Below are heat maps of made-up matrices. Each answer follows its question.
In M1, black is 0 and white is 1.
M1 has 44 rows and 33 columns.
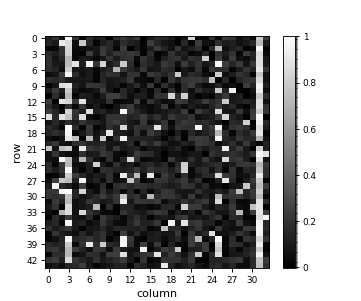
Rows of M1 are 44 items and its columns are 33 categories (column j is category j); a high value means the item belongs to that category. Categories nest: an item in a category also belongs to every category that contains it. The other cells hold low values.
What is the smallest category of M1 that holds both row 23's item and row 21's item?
26
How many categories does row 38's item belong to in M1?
5
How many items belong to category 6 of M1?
4
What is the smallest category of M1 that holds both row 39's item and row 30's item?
11
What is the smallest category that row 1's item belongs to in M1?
5
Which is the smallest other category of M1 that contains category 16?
22
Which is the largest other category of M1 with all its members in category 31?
3
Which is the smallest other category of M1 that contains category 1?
29
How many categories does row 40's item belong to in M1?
5
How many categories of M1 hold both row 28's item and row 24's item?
1
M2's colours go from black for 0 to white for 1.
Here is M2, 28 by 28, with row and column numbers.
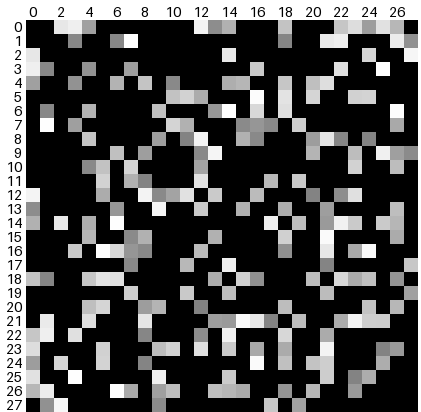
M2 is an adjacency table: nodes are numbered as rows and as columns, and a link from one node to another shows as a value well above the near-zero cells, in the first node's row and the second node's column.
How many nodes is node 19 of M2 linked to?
5
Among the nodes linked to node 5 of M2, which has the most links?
node 18
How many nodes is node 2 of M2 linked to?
4
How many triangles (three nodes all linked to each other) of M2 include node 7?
7
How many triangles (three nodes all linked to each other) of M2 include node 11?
4
